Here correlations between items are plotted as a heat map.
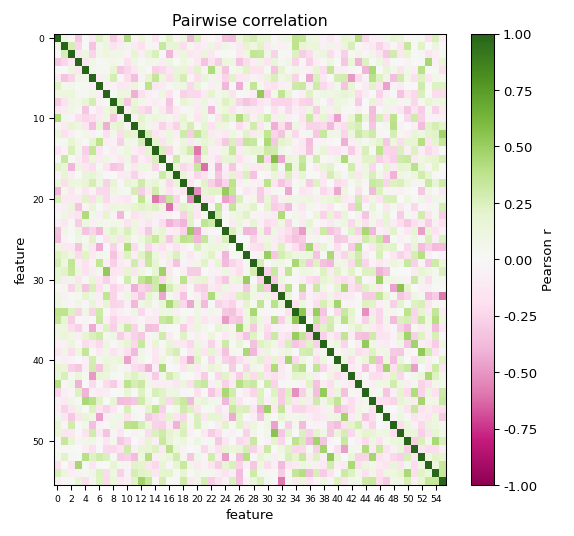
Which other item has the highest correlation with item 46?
30
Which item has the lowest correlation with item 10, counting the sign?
40
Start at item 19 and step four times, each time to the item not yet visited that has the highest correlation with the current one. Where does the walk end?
51
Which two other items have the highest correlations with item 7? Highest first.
29, 32
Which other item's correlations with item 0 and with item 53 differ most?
3
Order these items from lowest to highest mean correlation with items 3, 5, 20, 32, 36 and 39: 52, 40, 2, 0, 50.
2, 50, 0, 40, 52
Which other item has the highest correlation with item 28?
34
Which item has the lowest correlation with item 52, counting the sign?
24
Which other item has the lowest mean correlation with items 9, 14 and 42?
20
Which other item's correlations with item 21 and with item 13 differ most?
16
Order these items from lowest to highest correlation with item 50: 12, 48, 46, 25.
46, 12, 25, 48
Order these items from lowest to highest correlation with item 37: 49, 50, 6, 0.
0, 49, 6, 50
